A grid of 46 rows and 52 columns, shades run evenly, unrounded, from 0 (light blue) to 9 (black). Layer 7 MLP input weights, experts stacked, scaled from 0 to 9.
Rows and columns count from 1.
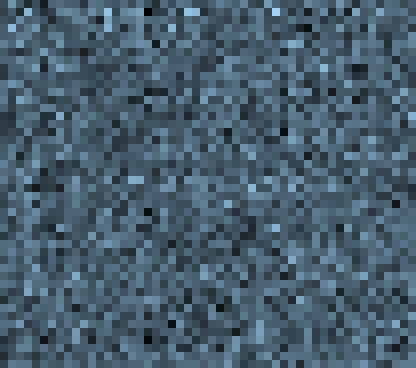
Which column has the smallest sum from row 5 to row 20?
37
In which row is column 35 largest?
32
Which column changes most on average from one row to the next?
19
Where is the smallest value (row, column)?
2, 35
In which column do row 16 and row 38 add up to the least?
38
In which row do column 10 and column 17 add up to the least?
23
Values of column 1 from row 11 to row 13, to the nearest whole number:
4 4 4
